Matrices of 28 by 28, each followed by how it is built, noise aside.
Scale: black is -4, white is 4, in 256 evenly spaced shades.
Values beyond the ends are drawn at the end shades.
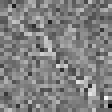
banded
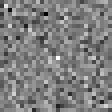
diagonal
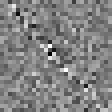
banded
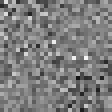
block diagonal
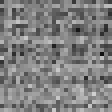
blocks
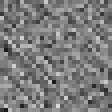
Toeplitz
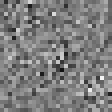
block diagonal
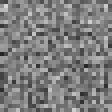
blocks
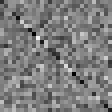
diagonal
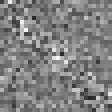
banded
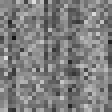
blocks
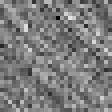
Toeplitz
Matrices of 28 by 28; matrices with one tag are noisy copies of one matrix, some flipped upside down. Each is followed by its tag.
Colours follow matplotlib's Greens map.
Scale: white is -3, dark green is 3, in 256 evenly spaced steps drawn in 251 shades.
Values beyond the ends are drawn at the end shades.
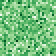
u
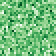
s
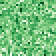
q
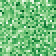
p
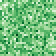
q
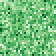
q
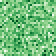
q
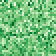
s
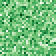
u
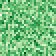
u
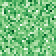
s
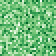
p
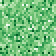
q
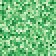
s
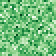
u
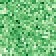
q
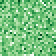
p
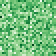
p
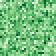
q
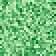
p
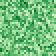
u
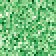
u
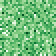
p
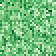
s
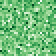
p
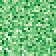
p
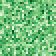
s
